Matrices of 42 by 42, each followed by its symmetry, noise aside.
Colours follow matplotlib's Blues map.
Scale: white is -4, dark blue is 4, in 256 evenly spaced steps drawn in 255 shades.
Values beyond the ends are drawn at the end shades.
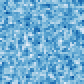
no symmetry.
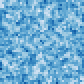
same after a half turn.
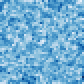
same after a half turn.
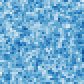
no symmetry.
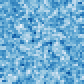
same after a half turn.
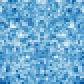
mirrored left to right.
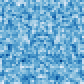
mirrored left to right.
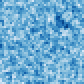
symmetric across the other diagonal.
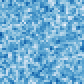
same after a half turn.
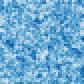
no symmetry.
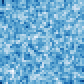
symmetric across the other diagonal.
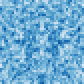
mirrored left to right.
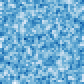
same after a half turn.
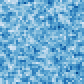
no symmetry.
